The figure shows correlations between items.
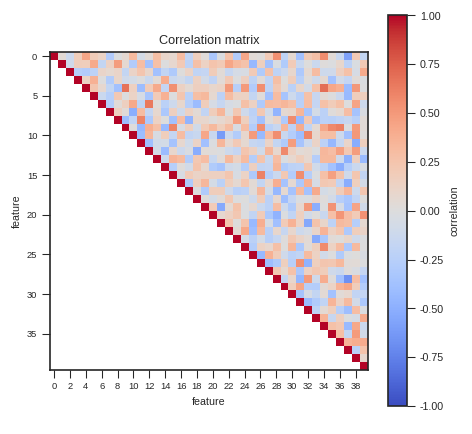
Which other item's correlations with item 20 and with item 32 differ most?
28
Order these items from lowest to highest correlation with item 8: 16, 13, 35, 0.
35, 0, 13, 16
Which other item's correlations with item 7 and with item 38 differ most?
10
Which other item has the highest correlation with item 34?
4
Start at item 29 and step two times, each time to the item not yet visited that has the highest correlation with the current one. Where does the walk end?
6
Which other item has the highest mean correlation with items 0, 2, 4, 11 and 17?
33
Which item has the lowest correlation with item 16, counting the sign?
37
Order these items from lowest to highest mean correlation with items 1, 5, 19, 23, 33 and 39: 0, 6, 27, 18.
27, 6, 0, 18
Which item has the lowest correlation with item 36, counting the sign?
14
